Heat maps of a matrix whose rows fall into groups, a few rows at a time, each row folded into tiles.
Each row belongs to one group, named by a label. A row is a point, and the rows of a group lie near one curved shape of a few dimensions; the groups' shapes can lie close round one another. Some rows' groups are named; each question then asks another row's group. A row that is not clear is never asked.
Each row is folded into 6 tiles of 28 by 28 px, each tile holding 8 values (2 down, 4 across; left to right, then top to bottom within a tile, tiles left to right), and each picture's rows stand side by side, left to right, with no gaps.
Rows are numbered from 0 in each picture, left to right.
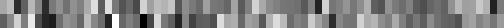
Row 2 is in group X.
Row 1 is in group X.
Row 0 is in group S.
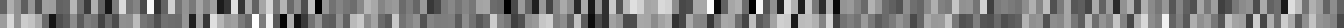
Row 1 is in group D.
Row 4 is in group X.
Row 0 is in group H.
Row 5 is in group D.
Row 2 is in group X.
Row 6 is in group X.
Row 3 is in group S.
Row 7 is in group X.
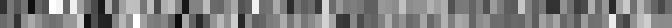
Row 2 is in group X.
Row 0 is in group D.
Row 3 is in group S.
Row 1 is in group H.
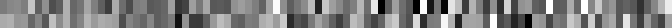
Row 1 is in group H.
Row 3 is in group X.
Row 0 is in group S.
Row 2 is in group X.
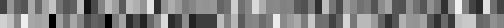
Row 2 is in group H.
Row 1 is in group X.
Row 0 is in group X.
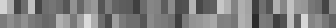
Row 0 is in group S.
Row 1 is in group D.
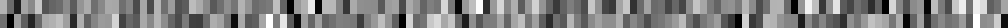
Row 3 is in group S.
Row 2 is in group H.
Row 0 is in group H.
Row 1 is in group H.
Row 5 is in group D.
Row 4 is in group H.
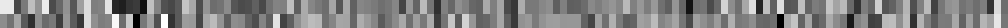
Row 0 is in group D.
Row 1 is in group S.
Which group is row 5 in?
H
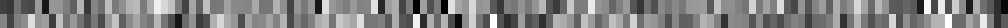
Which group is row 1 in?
H
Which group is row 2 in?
X
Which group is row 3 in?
X
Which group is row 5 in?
S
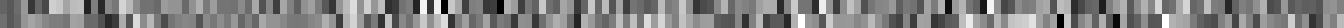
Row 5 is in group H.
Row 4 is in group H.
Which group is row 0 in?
D
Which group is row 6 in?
X
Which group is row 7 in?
D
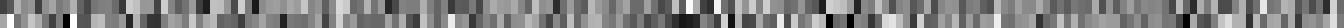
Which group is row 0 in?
H
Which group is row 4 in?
X
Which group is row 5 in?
H
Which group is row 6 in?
S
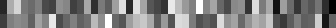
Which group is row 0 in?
S
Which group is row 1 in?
S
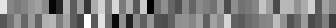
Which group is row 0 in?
D
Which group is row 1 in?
D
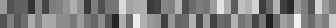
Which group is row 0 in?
D
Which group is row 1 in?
D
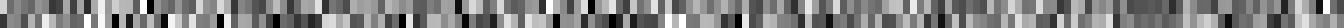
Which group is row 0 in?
D
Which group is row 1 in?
X
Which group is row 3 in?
X
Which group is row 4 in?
H
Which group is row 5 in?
D
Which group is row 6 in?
S
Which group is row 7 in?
H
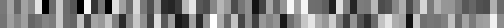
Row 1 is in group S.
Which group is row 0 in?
X
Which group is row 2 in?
H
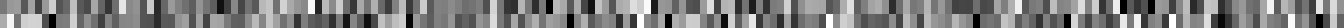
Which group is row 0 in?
H
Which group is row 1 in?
D
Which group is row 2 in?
H
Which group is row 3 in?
D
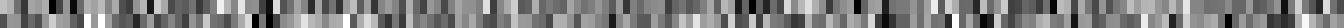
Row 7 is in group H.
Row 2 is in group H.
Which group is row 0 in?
D
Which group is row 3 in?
S
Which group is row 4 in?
X
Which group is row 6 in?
D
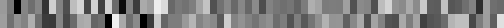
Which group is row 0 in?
S
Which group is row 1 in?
X
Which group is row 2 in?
D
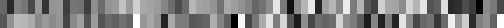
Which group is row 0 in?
D
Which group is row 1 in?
H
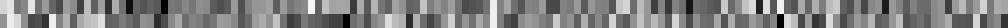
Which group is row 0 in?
S
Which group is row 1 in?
D
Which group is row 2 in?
H
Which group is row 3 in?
X
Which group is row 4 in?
S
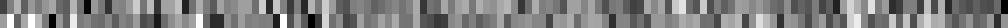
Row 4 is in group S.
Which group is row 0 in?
H
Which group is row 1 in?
S
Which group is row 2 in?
S
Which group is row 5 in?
S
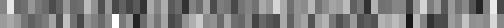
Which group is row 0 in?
D
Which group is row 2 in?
H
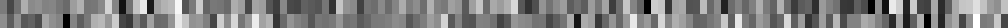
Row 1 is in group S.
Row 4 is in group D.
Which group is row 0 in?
H
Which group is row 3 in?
H
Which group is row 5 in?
D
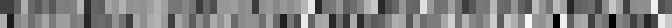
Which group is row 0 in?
S
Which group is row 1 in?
D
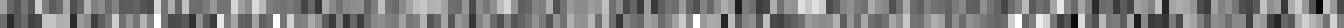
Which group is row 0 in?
H
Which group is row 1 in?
X
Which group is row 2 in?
X
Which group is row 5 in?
S
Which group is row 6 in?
H
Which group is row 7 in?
H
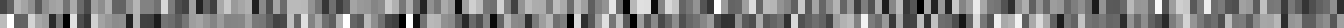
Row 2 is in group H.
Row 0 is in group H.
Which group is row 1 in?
D
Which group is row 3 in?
H
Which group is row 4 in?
X
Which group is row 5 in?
X
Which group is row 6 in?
H
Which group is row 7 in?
S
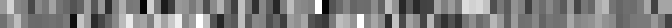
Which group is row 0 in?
H
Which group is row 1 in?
H
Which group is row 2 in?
X
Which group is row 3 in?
D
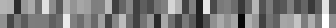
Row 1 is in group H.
